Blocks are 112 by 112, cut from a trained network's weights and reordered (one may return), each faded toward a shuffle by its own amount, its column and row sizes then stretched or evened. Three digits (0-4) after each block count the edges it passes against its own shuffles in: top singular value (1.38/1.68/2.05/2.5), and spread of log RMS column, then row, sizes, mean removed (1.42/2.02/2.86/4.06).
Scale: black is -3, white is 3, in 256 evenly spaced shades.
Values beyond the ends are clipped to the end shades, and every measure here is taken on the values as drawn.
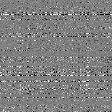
3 1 4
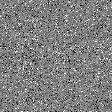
0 1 1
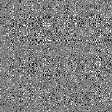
3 3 2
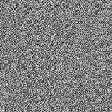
4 1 1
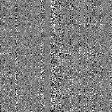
0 4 2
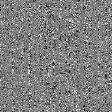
0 3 0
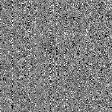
1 3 1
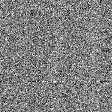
1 0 1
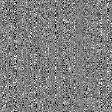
0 4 1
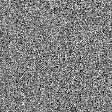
0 2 0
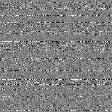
3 0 4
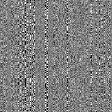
4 4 0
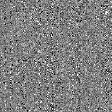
0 3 2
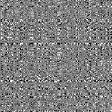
4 3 3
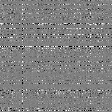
2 2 4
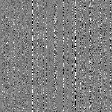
2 4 0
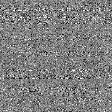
1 1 3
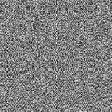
4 1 0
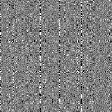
3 3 2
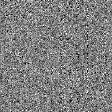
1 2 1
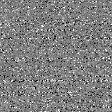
1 0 3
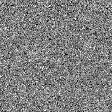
1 0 1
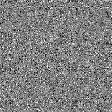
2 0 1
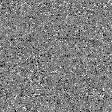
0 0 2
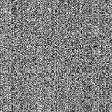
3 1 1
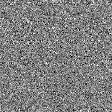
1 0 2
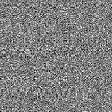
3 0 1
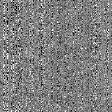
1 4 0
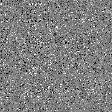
0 1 2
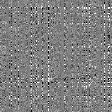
4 4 2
